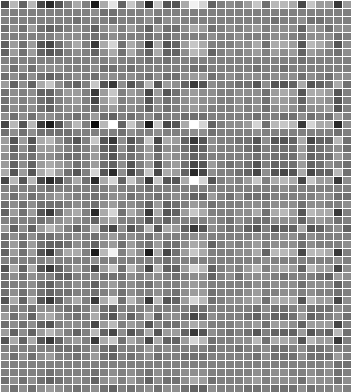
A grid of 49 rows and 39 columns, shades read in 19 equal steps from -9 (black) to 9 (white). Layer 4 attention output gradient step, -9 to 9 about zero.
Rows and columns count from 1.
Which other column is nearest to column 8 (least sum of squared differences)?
27
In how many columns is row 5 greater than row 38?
14
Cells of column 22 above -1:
34
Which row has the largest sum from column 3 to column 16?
32
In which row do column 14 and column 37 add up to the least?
35
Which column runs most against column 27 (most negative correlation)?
30
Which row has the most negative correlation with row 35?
25
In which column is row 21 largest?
6
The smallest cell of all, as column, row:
11, 16
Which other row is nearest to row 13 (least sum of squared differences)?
41
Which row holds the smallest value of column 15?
22
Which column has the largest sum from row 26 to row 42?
13
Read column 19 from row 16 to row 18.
-4 0 3
